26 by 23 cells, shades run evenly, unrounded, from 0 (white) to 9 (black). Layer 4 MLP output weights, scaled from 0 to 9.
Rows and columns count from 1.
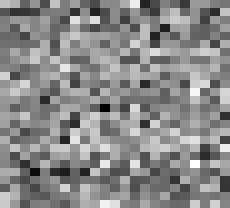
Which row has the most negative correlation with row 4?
15
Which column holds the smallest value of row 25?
1
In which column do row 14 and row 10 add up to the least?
14
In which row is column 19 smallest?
18
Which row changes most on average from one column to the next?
21
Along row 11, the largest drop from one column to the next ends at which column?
20
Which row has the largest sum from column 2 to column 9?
22
